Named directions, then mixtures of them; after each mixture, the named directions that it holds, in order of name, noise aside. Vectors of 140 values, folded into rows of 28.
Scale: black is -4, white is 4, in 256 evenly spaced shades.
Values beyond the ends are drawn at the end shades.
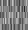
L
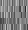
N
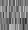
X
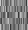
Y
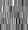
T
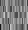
T, Y.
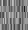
L.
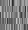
N, T, Y.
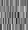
L, N, T.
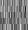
N.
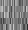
N, T, X.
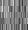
L, N, T.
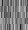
L, N.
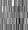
L, T, Y.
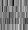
L, T, X.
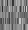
L, N, T.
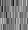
N, T, Y.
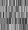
X.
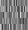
L, X, Y.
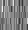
L, N, T.
